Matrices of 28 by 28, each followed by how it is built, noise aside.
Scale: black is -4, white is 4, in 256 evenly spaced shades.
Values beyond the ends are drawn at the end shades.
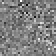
upper triangular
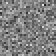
noise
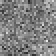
smooth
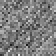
Hankel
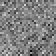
Hankel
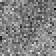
smooth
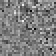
upper triangular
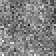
smooth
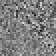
upper triangular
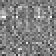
low rank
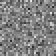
noise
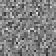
repeating columns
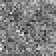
smooth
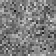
smooth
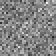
Hankel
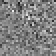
upper triangular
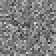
noise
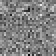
low rank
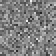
noise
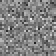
repeating columns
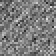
Hankel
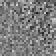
upper triangular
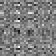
low rank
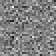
low rank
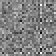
low rank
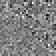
upper triangular
